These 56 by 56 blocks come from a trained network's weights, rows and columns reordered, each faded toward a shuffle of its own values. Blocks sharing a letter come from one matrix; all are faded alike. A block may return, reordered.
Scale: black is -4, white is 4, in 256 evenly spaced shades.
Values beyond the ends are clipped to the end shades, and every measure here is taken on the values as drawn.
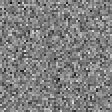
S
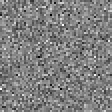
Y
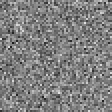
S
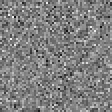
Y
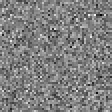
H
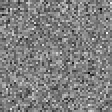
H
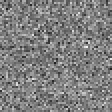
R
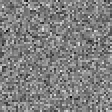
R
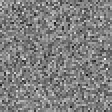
R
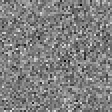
S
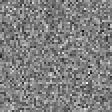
S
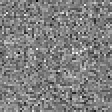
Y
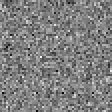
Y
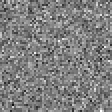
R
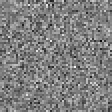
H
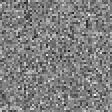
R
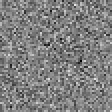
H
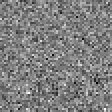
H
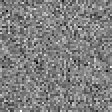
Y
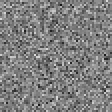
H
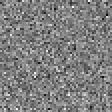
Y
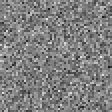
Y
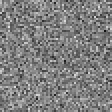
R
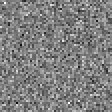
S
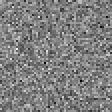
S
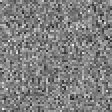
H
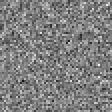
S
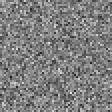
R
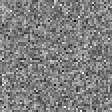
S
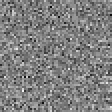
Y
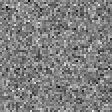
Y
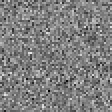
Y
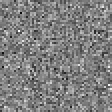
H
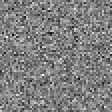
H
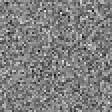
S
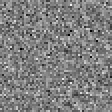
Y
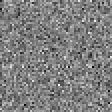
Y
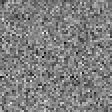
Y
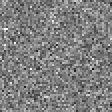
S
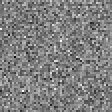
S
